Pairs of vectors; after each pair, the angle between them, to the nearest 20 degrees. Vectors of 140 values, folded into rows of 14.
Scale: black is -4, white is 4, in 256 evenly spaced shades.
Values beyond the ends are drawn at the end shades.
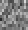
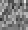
20 degrees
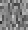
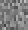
120 degrees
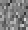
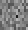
80 degrees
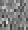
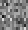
80 degrees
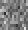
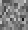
100 degrees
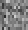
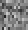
20 degrees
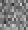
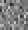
80 degrees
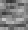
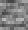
20 degrees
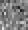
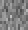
80 degrees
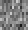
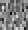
120 degrees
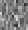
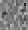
60 degrees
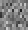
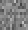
120 degrees
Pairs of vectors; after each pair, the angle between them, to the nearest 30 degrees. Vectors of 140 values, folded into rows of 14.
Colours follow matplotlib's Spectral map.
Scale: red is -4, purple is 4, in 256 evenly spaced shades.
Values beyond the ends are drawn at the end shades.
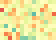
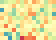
150 degrees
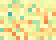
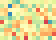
30 degrees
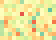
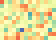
90 degrees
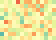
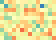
90 degrees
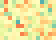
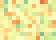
150 degrees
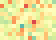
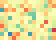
90 degrees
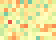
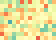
150 degrees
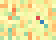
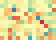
150 degrees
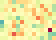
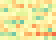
120 degrees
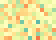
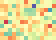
90 degrees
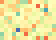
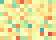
90 degrees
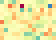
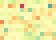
30 degrees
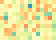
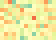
60 degrees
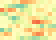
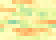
60 degrees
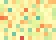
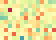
150 degrees
